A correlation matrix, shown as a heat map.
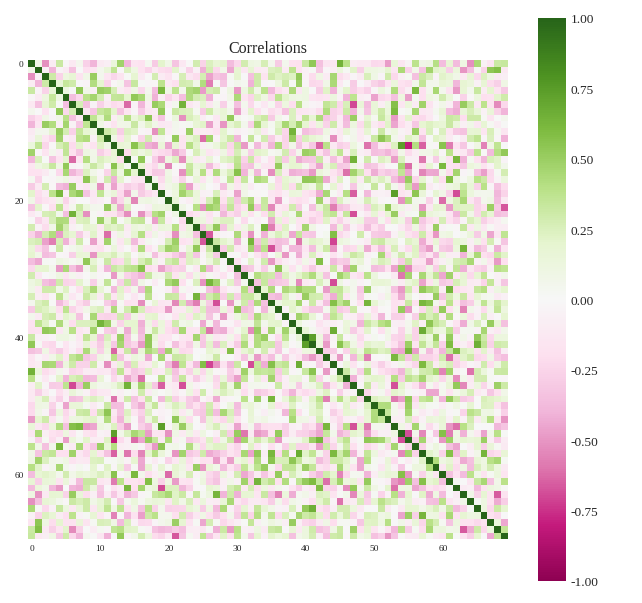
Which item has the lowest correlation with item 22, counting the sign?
47
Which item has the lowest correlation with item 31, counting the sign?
54
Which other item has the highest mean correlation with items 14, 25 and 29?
16
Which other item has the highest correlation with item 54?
12
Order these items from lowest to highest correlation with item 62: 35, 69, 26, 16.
35, 69, 26, 16
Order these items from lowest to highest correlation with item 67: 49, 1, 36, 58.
36, 49, 58, 1
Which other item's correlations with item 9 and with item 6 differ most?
53
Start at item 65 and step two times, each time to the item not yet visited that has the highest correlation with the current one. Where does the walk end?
40
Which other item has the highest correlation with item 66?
57
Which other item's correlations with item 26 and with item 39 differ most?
44
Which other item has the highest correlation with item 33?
61
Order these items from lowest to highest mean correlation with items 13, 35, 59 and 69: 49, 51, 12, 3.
51, 12, 3, 49
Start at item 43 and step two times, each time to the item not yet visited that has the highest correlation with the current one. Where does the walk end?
19
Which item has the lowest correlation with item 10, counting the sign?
18
